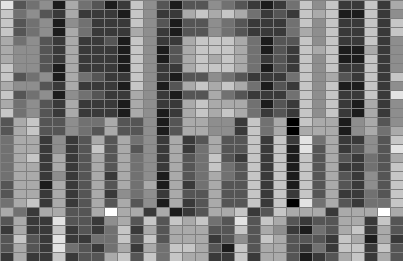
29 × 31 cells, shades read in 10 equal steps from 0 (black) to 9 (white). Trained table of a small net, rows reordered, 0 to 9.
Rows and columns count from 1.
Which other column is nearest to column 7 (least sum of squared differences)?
4
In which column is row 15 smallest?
23
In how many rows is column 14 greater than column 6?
13
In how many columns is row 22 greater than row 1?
13
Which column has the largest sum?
24
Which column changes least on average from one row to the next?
26
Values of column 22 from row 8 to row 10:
3 2 3
